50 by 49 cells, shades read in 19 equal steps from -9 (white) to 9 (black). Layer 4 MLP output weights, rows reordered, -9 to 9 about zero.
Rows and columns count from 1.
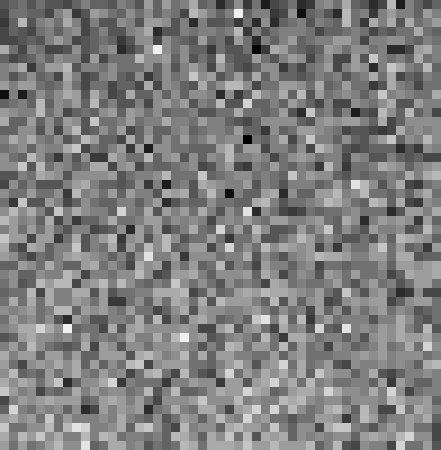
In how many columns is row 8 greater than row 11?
21
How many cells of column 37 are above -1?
27
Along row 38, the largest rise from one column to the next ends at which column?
22
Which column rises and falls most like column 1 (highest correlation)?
13
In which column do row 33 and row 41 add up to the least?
32
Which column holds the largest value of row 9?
17
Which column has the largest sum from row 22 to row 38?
44
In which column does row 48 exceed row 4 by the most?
47
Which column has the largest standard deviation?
28
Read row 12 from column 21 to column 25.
-2 3 0 1 -4
